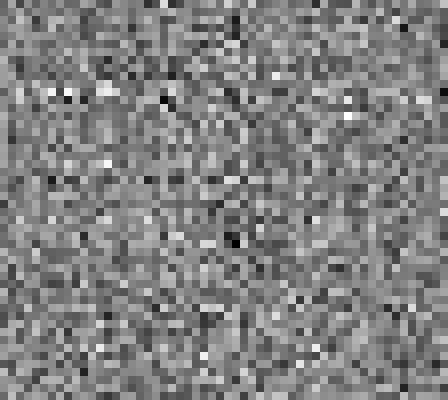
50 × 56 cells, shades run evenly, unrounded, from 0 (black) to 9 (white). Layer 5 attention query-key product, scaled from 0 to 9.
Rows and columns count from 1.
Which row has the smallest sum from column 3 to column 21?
10
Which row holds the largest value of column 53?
13
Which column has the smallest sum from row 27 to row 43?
32
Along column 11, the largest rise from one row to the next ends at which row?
14
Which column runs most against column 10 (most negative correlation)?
29
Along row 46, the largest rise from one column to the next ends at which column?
38
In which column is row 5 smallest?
30
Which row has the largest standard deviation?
12
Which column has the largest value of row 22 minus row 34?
43
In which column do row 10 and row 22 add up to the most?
35
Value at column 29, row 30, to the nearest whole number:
1
